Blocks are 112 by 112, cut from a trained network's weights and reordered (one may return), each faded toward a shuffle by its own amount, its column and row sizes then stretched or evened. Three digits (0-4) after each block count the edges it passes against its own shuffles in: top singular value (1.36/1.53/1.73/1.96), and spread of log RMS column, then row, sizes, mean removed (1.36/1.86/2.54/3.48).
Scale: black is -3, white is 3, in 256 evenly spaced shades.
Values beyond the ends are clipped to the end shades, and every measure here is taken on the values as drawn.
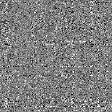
1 3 3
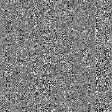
1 4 1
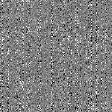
0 4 2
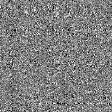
1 2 2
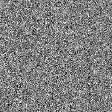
1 2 0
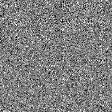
0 2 2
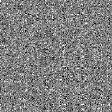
4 3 2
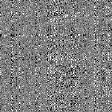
2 4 3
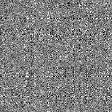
3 3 3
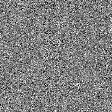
0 2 1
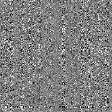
2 4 2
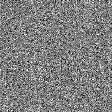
2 0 1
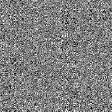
4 3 1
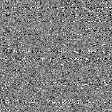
3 1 4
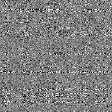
2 2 4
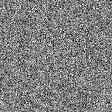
1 0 1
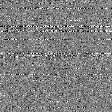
3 0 4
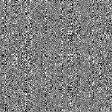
4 4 2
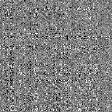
2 3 3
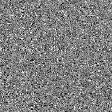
2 1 2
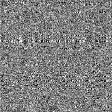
3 0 3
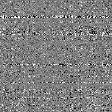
2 3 4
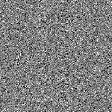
4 2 0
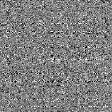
3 2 3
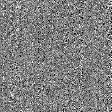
0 3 0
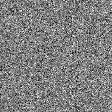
0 1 0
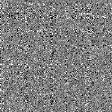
3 3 3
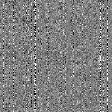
4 4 0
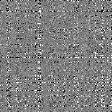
3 4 4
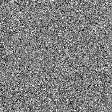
0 1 1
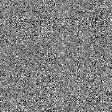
0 3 3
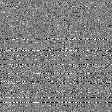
4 0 4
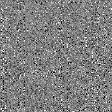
1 3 2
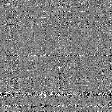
1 3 4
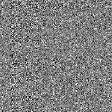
2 3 2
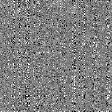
3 4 2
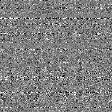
2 1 4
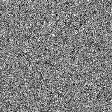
1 0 0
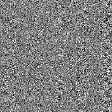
4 3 1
